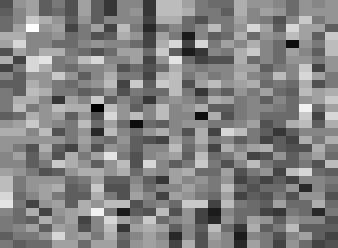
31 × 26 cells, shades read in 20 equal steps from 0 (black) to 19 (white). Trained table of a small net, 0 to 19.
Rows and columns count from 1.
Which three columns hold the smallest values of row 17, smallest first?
8, 22, 17
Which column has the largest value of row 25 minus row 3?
1
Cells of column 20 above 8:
23
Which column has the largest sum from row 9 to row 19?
24
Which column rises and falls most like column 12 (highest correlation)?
9
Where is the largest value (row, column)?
4, 3
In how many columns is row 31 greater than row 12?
15
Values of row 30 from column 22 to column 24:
6 10 12
